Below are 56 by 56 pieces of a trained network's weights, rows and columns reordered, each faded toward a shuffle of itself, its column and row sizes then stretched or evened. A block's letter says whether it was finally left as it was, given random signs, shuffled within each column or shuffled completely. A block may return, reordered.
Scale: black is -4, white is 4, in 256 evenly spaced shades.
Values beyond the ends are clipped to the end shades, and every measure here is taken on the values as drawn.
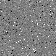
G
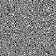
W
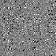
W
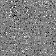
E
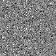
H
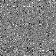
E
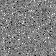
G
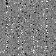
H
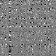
W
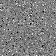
G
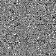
E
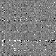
W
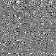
W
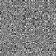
W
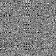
W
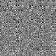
W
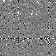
E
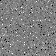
G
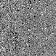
H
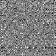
W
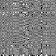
W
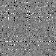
E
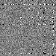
E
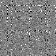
E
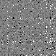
E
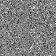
H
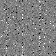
H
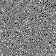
G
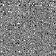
W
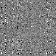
E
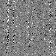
H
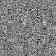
W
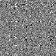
E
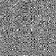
W
